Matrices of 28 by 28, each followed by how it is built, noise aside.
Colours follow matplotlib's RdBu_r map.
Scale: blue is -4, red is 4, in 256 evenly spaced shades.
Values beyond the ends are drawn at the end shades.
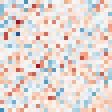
Hankel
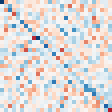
diagonal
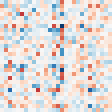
low rank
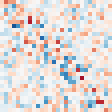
banded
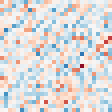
Hankel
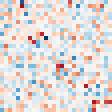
block diagonal
